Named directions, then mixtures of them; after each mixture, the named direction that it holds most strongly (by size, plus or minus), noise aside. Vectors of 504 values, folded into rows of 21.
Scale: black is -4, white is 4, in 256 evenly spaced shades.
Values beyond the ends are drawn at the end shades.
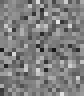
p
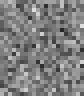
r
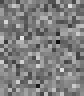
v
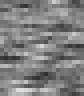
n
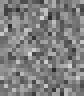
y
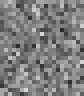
r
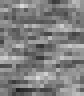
n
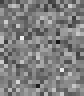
v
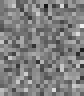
r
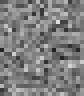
p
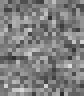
y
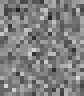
y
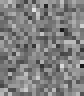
r
